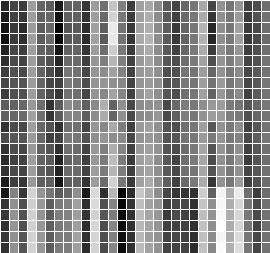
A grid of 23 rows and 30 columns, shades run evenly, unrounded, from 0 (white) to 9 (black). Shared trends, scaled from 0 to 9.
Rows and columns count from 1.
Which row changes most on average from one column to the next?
18
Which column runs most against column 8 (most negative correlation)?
13
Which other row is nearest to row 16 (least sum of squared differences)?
6
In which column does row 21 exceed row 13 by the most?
14
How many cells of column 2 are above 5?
17
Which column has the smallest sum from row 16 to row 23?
25
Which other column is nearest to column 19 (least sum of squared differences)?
29
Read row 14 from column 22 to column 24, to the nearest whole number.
5 3 6
